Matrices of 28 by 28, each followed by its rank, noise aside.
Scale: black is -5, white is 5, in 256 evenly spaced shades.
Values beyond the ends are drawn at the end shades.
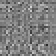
four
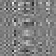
three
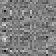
four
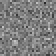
eight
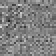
eight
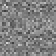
six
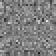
six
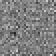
six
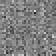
six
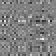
three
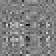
three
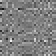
four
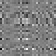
two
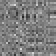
four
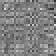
three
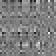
three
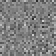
six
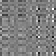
two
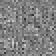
eight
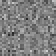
six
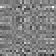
three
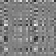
two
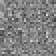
six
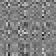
three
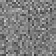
eight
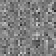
four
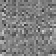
six
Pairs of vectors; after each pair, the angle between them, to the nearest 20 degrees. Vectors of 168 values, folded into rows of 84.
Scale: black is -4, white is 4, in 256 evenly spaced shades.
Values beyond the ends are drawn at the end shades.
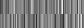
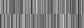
120 degrees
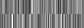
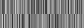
120 degrees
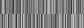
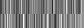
60 degrees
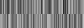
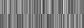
160 degrees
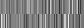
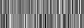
140 degrees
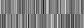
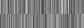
60 degrees
